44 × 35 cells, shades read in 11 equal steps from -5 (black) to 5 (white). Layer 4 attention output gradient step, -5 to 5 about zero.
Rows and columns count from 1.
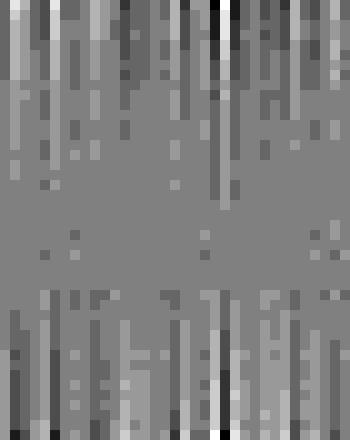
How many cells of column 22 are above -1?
24
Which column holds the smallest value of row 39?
23
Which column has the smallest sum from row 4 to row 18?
22
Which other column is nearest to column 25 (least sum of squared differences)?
14
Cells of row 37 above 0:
10
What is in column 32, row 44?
2
